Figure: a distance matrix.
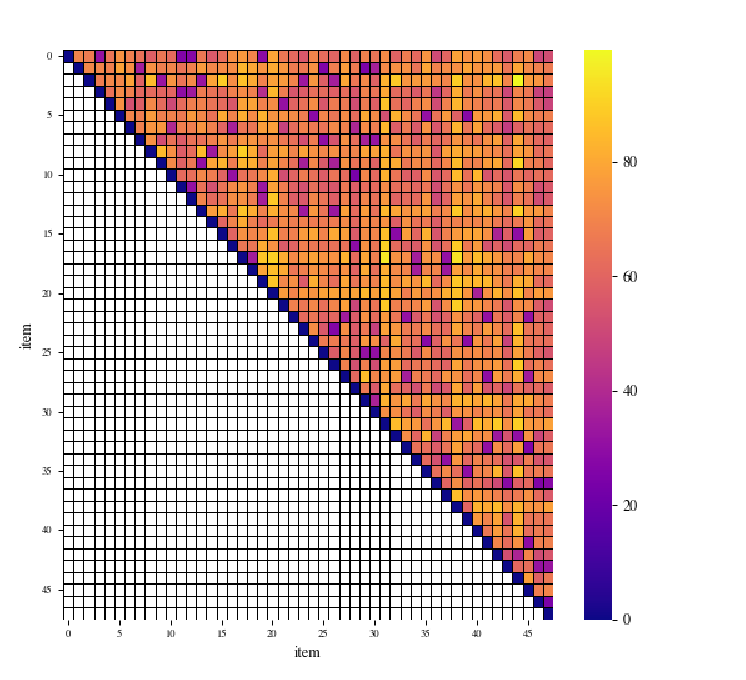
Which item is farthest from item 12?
20
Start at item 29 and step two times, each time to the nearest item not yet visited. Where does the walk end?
25
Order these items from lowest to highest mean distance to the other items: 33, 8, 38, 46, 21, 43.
43, 46, 33, 21, 8, 38
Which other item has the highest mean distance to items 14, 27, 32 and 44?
2
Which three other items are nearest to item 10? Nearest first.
28, 16, 6
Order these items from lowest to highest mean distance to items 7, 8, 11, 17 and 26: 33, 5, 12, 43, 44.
12, 43, 33, 5, 44
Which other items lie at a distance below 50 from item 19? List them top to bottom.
0, 3, 11, 12
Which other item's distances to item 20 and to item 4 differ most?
21
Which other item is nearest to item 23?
26
